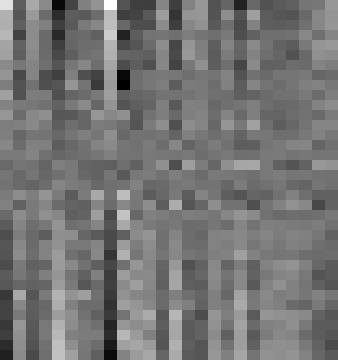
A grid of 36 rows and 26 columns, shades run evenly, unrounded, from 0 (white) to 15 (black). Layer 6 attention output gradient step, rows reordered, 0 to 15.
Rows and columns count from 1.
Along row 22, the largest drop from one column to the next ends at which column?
10
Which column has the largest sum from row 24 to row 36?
9
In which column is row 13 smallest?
20
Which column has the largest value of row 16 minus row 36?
5
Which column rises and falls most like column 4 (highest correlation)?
8
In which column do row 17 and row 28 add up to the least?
19
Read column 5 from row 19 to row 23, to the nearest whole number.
7 8 9 7 6
